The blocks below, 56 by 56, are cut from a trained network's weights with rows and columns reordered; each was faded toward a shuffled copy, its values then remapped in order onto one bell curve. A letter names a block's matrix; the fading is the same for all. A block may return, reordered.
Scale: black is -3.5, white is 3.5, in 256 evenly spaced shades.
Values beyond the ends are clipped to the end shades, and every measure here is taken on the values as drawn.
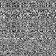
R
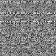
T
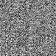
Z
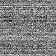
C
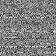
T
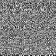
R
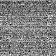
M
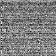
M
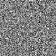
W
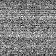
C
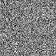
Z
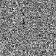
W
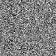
Z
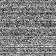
C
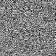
W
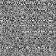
T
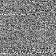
T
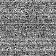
M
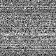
C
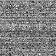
M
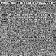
T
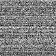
C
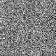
W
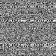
T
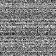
M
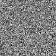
Z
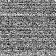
C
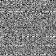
T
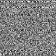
T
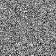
Z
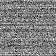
C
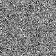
W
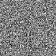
W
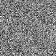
W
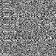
T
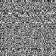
R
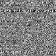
R
